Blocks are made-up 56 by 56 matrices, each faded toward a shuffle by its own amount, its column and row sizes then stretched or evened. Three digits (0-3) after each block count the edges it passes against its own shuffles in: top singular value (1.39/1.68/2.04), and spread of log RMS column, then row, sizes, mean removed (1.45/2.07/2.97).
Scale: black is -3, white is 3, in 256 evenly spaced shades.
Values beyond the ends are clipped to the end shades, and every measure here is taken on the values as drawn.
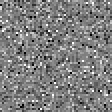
1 0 0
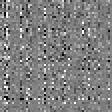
2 3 2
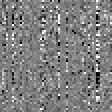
3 3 1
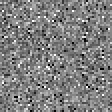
1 1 0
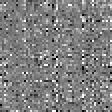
3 2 2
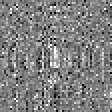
3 2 0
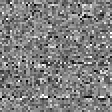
2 0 2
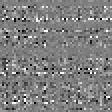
1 2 3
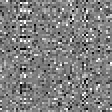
3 2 0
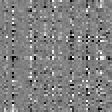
3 3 2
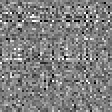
3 1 2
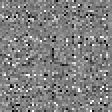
0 2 2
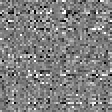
3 1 2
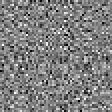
3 1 0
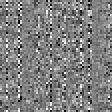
3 3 0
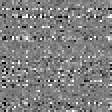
2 1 3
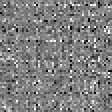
2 2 2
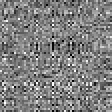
3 2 1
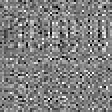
3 1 2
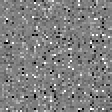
0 2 1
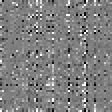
3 3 2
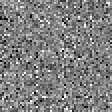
1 1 1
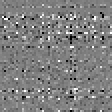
1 2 3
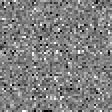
0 1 2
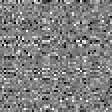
3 0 2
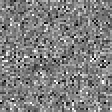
1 0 1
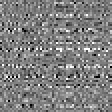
3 0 3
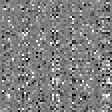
3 2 1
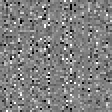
1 3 0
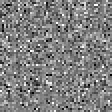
2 1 1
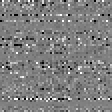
2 1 3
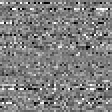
2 0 3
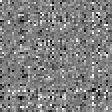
2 2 2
